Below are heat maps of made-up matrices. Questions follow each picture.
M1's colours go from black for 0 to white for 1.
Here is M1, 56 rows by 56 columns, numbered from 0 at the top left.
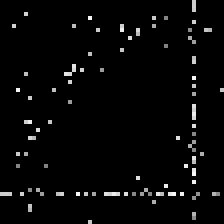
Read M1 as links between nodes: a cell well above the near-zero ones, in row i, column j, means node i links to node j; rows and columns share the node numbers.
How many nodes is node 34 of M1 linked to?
3
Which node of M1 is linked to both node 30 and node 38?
node 6
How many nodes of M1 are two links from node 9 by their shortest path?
2
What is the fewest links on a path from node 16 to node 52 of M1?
5
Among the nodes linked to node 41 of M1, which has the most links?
node 4
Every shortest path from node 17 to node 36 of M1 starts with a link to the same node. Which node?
node 18
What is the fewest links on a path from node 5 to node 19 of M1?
2
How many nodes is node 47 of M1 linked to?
3
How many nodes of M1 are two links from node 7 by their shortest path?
6
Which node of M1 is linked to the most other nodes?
node 48
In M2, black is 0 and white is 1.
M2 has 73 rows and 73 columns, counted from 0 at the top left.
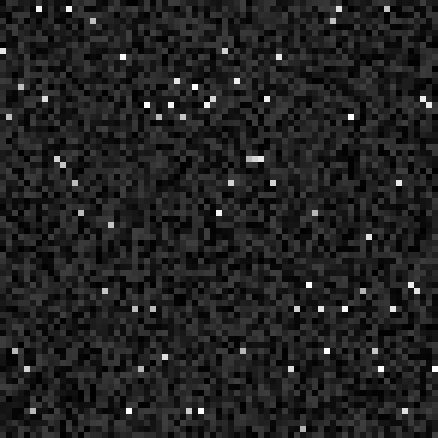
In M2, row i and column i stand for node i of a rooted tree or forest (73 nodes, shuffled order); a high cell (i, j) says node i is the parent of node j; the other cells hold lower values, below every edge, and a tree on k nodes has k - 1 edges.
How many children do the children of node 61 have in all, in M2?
3
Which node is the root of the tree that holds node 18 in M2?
8
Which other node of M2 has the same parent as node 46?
20
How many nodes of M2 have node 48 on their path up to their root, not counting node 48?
8
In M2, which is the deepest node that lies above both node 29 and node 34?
13
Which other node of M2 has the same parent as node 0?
37
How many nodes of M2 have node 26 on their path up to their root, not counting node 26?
6
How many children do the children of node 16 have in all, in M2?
3
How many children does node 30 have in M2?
4
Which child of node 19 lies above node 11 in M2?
1
